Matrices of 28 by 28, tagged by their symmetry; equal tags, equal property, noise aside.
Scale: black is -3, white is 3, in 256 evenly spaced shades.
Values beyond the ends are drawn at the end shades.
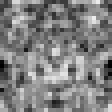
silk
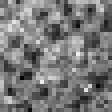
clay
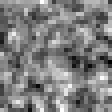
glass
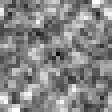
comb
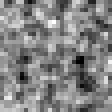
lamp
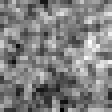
glass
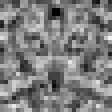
silk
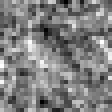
glass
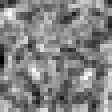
lamp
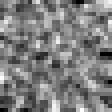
glass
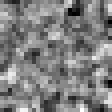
glass
